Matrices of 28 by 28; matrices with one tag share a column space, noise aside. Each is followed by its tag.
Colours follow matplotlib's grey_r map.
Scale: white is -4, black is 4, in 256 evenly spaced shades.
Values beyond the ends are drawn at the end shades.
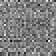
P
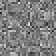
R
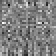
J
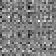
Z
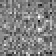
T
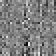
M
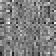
J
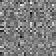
R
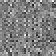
P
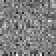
T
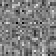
J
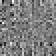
M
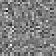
R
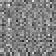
P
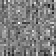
J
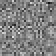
R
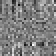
M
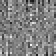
M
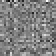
P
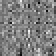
J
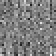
M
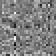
T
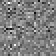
R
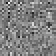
R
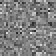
R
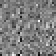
T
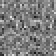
T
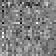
J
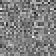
R
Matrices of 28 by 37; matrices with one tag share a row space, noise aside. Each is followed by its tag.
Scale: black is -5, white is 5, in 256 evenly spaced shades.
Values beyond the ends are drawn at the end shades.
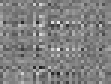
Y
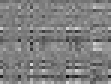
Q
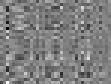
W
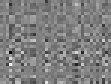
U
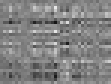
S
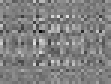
Y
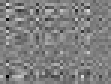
W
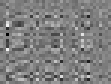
W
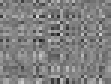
Y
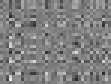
U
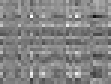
Q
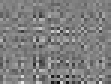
Y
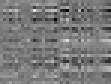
S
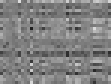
Q
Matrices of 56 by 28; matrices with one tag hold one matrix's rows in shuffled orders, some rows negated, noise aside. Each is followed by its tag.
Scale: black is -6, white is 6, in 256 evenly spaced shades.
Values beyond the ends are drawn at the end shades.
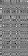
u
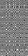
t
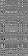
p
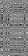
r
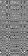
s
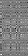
u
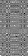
s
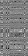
r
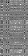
r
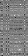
r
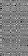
u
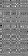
u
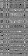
r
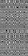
t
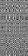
t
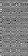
u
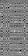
r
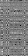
r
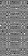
s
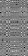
s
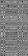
p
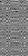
s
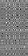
t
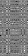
s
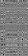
p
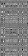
p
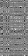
r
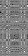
s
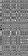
u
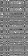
r
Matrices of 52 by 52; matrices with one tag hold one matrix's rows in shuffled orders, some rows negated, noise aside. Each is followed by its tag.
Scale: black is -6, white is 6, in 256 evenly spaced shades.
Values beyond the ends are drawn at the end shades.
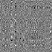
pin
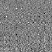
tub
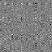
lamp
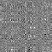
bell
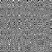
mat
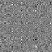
lamp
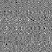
tub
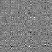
bell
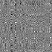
pin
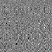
tub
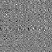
tub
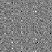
lamp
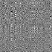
pin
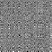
mat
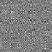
bell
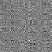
bell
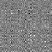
bell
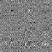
bell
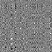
pin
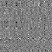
tub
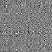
tub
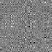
bell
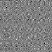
tub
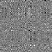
bell
